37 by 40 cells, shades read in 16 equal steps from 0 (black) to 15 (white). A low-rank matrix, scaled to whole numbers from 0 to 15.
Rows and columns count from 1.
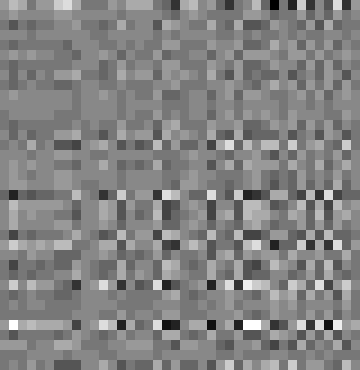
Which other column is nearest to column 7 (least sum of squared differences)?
8
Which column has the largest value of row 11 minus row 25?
31
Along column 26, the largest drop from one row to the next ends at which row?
16
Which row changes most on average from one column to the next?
33
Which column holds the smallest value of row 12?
24
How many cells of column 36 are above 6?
28
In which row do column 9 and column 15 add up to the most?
1
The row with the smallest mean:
20
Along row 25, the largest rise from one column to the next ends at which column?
38
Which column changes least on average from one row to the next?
10
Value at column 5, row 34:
7
